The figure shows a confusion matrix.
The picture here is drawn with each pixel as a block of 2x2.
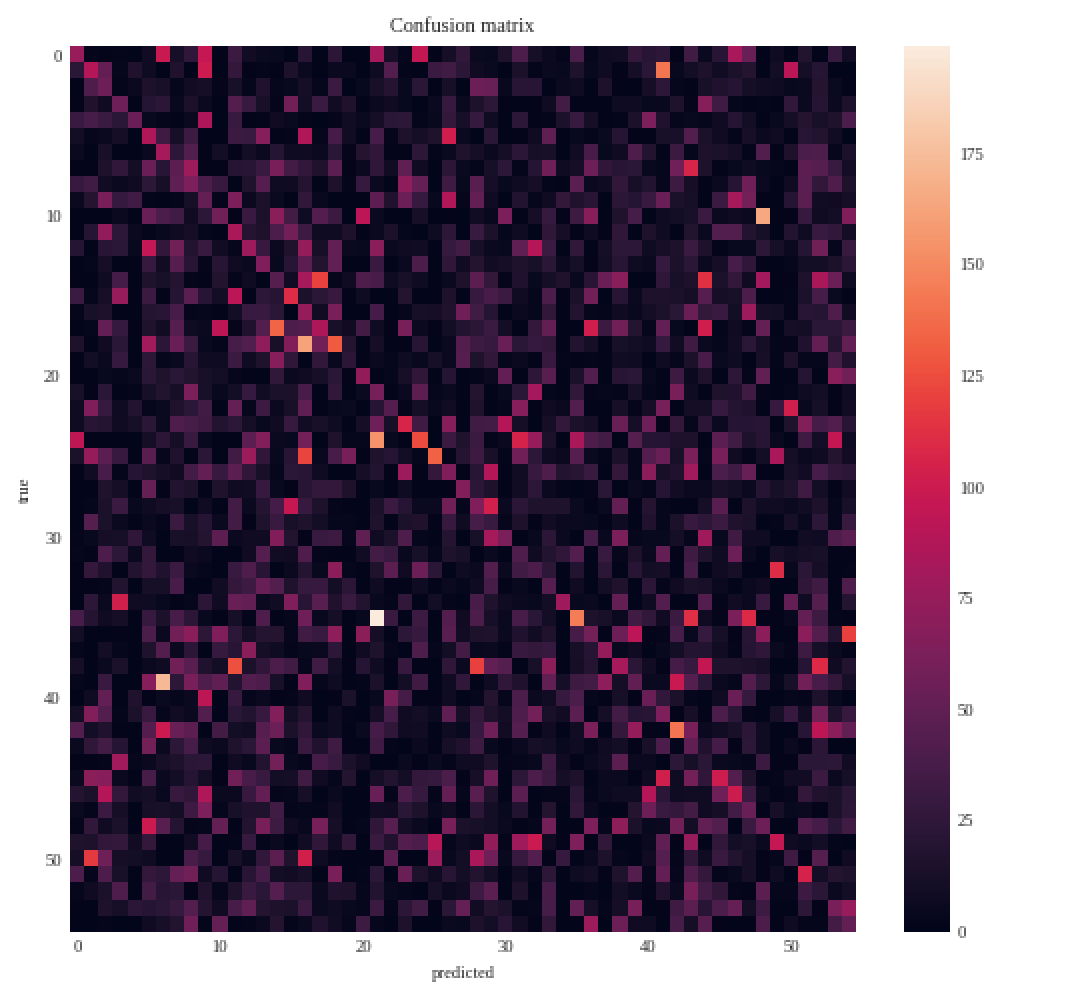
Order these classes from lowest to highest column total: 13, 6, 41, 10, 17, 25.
25, 10, 17, 6, 41, 13
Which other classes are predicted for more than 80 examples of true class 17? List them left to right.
10, 14, 36, 44
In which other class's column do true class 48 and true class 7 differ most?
43
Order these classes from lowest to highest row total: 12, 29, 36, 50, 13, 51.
29, 13, 51, 50, 12, 36
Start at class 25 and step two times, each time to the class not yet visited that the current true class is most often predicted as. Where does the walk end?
47
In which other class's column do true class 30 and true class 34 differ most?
3
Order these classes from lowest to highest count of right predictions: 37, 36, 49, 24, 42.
36, 37, 49, 24, 42
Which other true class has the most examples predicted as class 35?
24
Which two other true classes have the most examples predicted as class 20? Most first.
10, 36
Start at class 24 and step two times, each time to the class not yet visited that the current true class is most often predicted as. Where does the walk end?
32
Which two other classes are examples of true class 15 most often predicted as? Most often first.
11, 3
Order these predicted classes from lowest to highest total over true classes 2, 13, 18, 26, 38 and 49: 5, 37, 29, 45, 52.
37, 45, 5, 52, 29
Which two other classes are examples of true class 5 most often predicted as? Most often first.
26, 16
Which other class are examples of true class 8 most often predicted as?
23
